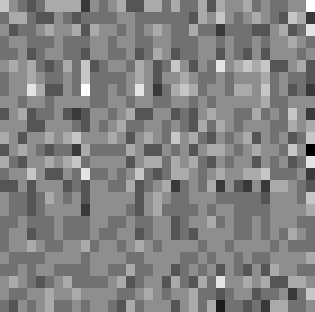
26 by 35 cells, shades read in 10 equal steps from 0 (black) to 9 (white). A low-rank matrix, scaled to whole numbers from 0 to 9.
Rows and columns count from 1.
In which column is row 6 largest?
25
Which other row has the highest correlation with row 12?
14
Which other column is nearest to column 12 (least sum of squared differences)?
11
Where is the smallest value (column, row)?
35, 13
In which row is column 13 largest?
12
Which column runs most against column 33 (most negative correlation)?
22
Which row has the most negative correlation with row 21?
18
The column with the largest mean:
33
